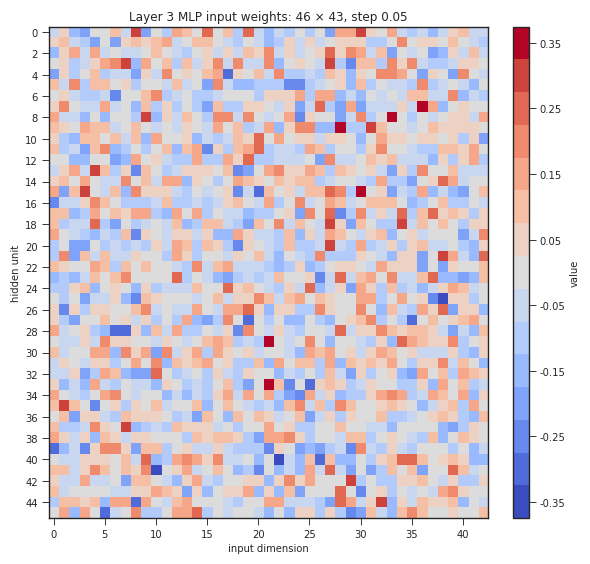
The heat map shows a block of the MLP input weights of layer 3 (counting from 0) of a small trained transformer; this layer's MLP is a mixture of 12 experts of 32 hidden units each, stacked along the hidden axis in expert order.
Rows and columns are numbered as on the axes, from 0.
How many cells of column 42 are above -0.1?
39
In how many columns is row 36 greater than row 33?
21
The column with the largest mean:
27
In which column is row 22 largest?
14
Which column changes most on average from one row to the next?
24
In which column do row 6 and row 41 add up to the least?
20
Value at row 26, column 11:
0
